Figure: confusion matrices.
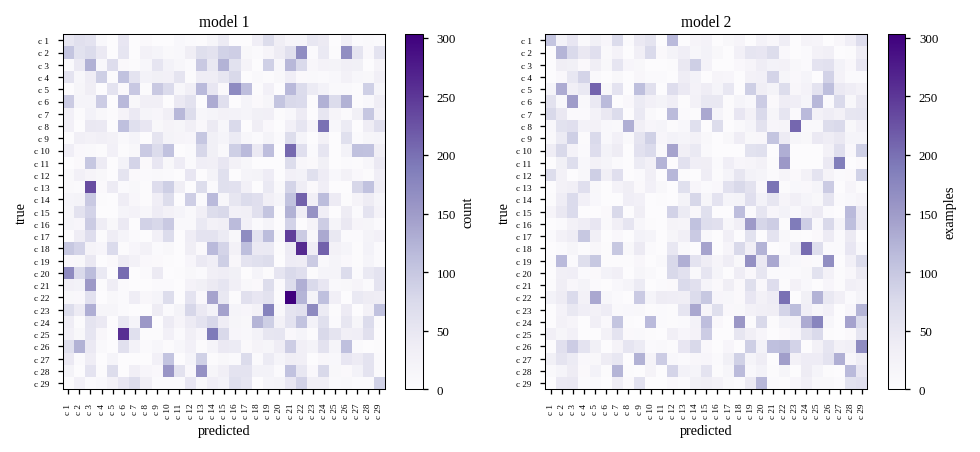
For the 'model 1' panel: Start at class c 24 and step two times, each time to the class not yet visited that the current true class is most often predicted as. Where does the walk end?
c 6
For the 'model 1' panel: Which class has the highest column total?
c 21
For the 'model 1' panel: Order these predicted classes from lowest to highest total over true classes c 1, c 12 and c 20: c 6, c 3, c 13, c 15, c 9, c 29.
c 13, c 9, c 29, c 15, c 3, c 6
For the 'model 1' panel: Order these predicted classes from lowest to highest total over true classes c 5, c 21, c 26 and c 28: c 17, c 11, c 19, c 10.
c 11, c 19, c 17, c 10
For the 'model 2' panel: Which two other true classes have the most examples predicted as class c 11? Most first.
c 27, c 22
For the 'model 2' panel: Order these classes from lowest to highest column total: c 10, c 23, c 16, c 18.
c 16, c 10, c 23, c 18
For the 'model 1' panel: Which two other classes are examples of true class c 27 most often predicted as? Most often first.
c 10, c 13
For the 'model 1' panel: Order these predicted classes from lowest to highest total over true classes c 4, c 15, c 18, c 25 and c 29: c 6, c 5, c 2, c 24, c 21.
c 5, c 2, c 21, c 24, c 6
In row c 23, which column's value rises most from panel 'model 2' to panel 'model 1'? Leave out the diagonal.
c 19
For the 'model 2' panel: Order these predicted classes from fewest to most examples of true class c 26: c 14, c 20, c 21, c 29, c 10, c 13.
c 10, c 20, c 13, c 14, c 21, c 29
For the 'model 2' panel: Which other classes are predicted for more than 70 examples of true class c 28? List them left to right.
c 7, c 12, c 18
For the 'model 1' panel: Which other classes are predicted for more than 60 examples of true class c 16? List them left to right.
c 3, c 8, c 9, c 10, c 21, c 24
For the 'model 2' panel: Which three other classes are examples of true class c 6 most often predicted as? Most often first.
c 3, c 25, c 20
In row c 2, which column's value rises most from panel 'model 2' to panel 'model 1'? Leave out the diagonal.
c 22
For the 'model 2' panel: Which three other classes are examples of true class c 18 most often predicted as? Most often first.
c 24, c 15, c 20
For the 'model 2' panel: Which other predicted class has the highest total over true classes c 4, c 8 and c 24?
c 23
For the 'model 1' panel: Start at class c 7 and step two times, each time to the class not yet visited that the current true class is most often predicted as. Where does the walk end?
c 3
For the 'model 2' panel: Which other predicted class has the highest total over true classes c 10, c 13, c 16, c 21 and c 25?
c 19
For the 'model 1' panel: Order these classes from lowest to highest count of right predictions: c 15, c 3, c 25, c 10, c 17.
c 25, c 15, c 10, c 3, c 17
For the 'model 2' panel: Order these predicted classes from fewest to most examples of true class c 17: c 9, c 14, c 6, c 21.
c 6, c 9, c 21, c 14
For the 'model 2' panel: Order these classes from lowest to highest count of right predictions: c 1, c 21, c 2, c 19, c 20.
c 20, c 21, c 1, c 2, c 19
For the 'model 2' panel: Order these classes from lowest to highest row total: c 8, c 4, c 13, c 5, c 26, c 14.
c 4, c 14, c 13, c 8, c 26, c 5
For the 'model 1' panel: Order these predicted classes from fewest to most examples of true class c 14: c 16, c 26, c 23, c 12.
c 26, c 23, c 16, c 12
